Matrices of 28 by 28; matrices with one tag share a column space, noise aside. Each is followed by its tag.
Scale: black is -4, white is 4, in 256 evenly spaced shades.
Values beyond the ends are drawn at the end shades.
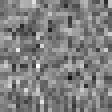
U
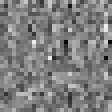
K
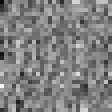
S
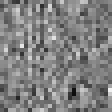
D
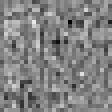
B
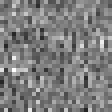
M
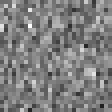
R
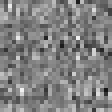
D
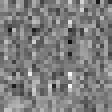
S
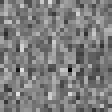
M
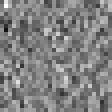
U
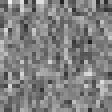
S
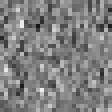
R
